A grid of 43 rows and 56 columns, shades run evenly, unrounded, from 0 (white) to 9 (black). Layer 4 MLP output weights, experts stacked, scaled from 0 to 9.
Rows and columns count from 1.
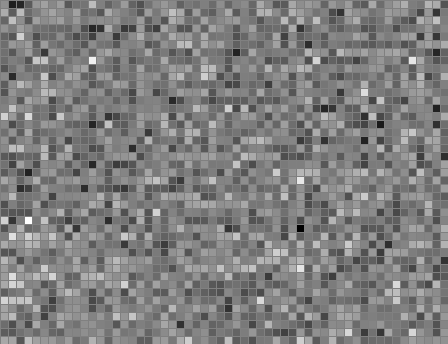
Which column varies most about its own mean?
2
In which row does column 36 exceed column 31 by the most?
20
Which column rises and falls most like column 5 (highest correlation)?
12
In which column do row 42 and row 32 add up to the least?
44
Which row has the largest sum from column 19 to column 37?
13
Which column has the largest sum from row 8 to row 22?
17
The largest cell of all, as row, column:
29, 38
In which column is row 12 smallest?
46
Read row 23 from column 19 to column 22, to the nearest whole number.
3 2 3 6
